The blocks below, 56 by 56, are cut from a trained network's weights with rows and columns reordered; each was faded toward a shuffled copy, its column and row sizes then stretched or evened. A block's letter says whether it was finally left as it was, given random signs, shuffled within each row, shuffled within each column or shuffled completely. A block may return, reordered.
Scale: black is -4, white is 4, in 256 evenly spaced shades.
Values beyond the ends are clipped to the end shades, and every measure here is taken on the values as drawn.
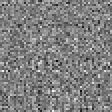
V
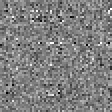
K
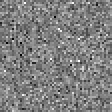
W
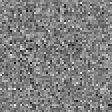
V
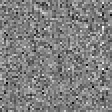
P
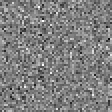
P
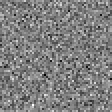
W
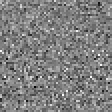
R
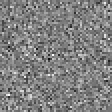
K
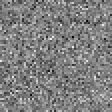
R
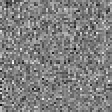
V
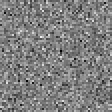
W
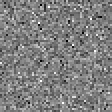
W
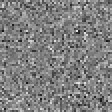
K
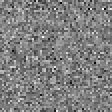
R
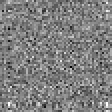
V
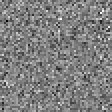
P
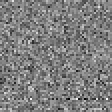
K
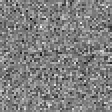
R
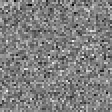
R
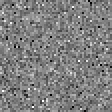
W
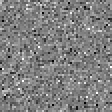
W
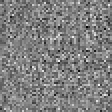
V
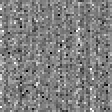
P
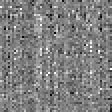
V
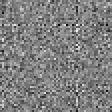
V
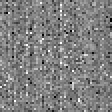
P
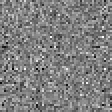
K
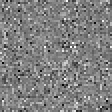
K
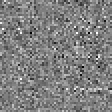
K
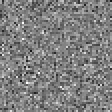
W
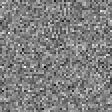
R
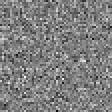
V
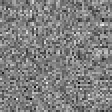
V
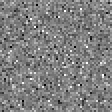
W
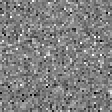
W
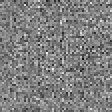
V
